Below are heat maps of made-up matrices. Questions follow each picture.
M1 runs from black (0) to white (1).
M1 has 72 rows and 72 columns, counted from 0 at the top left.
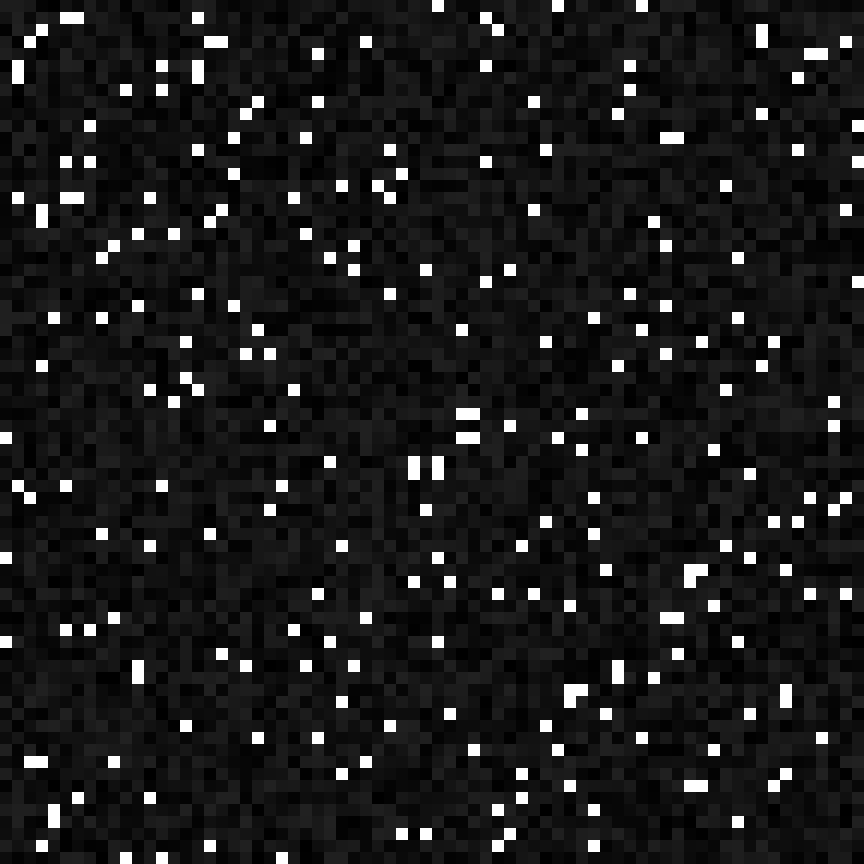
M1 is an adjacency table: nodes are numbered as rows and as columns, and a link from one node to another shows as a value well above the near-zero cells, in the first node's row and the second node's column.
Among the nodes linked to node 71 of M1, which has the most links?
node 13
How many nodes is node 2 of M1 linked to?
3
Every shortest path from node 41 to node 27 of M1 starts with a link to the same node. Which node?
node 49
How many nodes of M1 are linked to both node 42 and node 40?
0
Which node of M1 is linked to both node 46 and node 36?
node 0
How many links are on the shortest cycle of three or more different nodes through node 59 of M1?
6
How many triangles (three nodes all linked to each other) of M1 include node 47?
2
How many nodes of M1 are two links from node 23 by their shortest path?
4
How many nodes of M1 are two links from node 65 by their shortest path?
4
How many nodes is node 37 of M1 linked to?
2
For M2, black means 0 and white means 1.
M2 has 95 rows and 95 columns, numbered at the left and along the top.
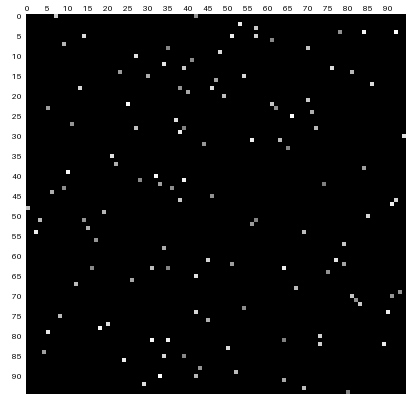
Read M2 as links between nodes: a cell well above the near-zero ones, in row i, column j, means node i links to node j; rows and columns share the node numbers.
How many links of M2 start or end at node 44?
2
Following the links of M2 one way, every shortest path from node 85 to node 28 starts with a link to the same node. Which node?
node 39
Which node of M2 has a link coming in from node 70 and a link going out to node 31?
node 81
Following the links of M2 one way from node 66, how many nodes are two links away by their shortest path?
1
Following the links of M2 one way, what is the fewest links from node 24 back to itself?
8
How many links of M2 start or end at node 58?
1
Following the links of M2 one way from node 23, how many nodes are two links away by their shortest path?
4
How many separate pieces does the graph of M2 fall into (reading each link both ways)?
8
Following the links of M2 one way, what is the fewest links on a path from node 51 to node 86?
6
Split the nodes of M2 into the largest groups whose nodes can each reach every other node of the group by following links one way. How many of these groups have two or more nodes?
11
